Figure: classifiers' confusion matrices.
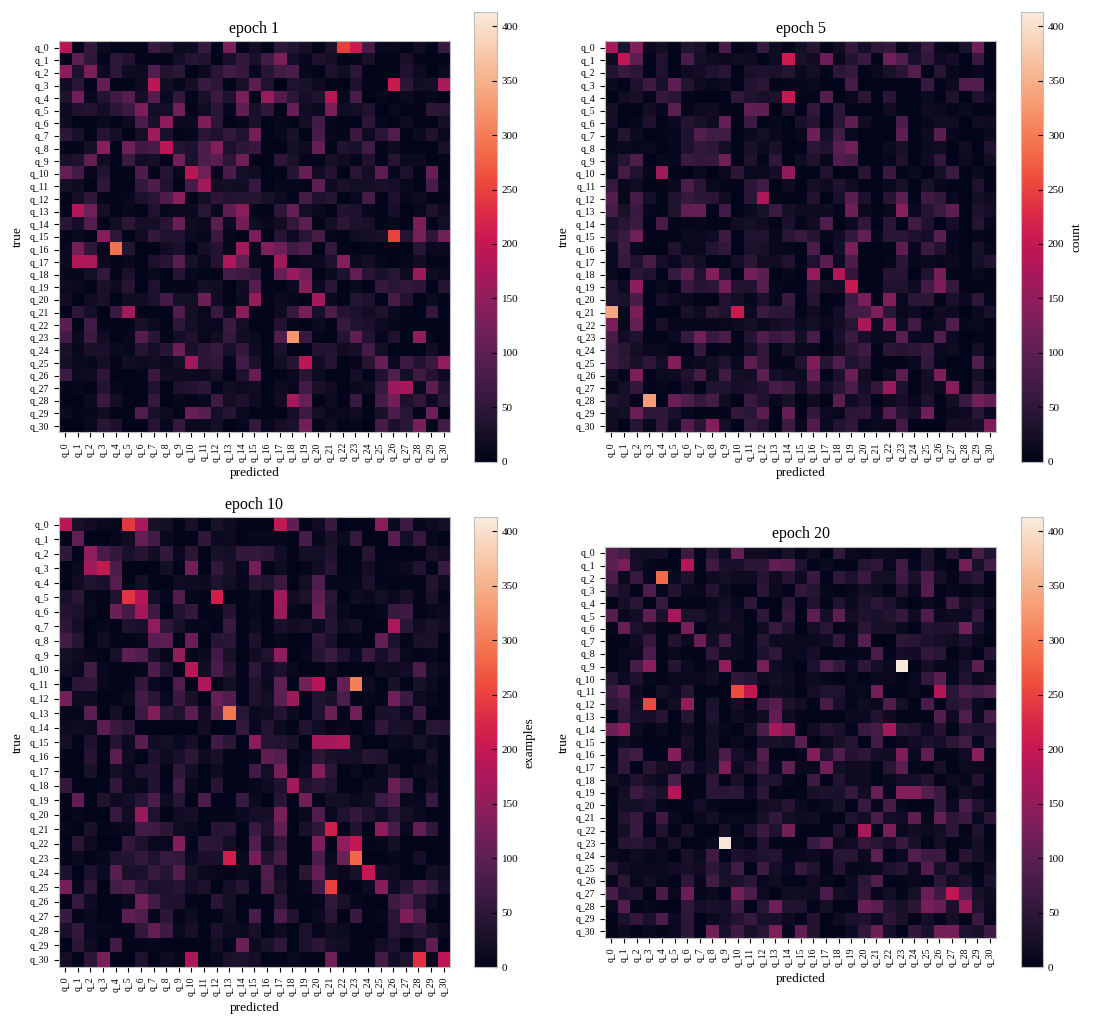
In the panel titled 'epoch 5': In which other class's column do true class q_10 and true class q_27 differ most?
q_4
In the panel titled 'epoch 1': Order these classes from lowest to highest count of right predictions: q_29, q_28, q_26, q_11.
q_28, q_26, q_29, q_11
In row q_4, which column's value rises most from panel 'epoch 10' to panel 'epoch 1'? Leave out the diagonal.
q_21
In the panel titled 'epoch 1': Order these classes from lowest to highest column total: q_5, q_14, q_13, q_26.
q_5, q_13, q_26, q_14
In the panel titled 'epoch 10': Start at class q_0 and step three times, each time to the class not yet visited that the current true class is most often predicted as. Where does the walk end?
q_18
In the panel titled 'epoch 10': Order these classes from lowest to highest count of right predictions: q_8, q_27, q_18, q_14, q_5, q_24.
q_14, q_8, q_27, q_18, q_24, q_5
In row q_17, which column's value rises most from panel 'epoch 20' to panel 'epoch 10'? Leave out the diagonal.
q_20
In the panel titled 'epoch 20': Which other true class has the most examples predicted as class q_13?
q_14
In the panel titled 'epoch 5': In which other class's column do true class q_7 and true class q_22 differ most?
q_20
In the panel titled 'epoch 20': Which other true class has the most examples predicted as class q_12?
q_9
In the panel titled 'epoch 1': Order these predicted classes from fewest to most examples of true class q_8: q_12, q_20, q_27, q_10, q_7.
q_27, q_10, q_7, q_20, q_12
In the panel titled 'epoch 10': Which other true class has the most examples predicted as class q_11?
q_19
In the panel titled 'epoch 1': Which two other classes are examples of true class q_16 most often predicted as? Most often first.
q_4, q_14
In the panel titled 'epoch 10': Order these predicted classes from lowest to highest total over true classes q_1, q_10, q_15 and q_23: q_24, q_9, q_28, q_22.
q_24, q_9, q_28, q_22
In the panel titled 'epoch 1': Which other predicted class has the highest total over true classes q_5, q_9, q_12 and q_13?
q_14
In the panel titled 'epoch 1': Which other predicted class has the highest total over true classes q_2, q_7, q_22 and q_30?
q_0
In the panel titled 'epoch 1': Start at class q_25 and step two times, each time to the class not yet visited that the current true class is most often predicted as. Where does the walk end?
q_15
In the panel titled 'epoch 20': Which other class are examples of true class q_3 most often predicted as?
q_25
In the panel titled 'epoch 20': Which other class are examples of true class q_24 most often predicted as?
q_21
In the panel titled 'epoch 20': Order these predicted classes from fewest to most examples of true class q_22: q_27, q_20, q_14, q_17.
q_17, q_27, q_14, q_20
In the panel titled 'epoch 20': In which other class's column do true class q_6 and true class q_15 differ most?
q_1
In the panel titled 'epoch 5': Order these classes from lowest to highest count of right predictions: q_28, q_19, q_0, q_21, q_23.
q_28, q_23, q_21, q_0, q_19
